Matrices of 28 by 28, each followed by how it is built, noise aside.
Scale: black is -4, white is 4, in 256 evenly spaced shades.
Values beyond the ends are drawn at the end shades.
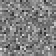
repeating columns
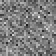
Toeplitz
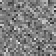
Toeplitz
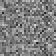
repeating rows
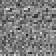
repeating columns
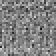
repeating columns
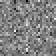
uneven columns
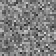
noise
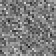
Toeplitz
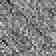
Toeplitz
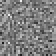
repeating rows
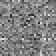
uneven rows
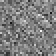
Toeplitz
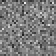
repeating columns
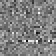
uneven rows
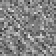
Toeplitz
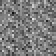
repeating rows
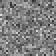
noise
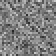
Toeplitz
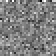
uneven rows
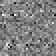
uneven rows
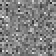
uneven columns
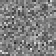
noise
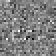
uneven rows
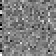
uneven columns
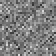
Hankel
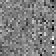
uneven columns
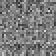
repeating columns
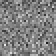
repeating columns
